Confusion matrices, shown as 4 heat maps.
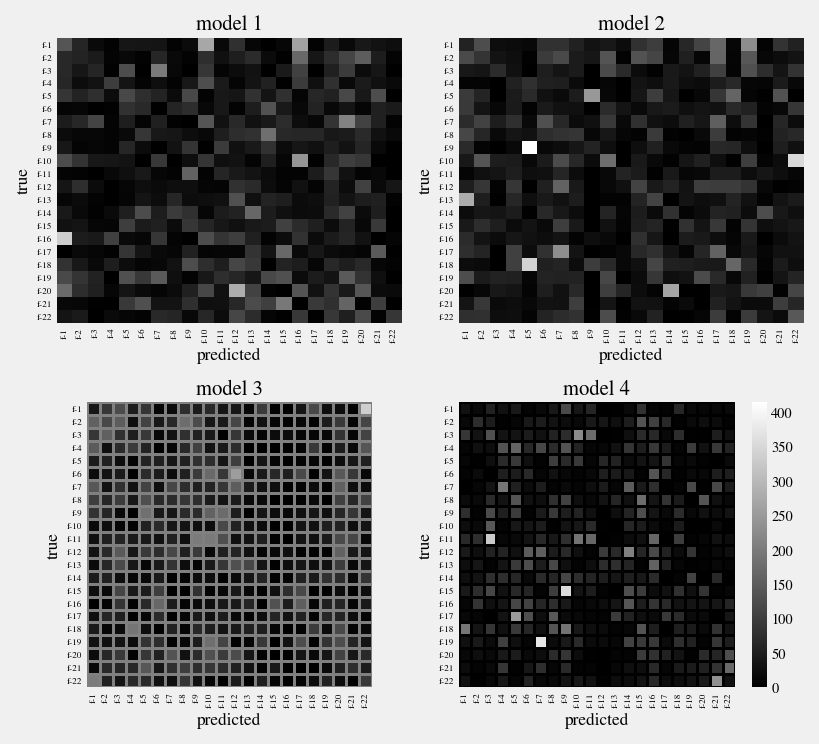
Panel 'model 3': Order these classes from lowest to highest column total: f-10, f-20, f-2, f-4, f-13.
f-13, f-4, f-2, f-10, f-20
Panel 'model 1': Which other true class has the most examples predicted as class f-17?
f-21
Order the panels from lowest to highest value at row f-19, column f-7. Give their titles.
model 3, model 2, model 1, model 4
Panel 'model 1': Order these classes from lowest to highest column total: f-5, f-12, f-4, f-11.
f-4, f-11, f-5, f-12
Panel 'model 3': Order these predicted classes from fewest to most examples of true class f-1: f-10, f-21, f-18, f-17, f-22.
f-21, f-17, f-10, f-18, f-22
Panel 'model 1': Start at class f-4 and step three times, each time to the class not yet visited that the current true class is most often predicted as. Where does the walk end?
f-1
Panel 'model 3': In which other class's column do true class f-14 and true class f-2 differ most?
f-8
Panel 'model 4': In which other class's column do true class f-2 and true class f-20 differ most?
f-22
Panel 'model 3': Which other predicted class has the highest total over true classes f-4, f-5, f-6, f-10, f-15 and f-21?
f-12
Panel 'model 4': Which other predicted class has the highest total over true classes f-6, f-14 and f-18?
f-9
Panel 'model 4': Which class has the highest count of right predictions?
f-11
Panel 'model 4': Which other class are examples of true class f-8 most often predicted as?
f-15
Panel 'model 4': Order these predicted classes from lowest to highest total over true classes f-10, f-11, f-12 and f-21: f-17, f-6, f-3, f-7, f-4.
f-17, f-4, f-6, f-7, f-3
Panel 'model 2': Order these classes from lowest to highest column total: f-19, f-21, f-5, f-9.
f-9, f-21, f-5, f-19
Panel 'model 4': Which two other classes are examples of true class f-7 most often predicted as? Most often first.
f-4, f-14
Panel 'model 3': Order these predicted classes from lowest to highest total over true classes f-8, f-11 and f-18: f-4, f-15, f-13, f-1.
f-15, f-13, f-1, f-4
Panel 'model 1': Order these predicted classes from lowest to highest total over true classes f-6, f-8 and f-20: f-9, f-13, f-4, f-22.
f-4, f-22, f-9, f-13
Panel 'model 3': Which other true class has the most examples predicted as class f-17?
f-16
